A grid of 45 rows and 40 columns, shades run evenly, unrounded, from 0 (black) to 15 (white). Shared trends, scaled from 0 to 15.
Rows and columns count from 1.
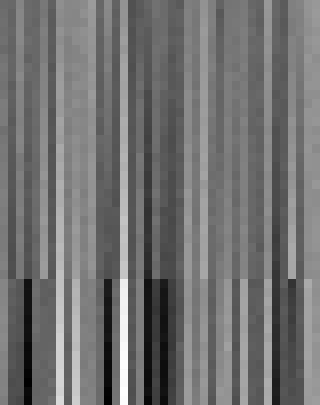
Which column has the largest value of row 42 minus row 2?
16
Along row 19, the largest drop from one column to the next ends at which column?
17
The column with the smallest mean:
19
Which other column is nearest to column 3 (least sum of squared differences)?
9
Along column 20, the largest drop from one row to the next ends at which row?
32
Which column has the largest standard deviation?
14
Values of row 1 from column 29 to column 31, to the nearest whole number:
7 7 7
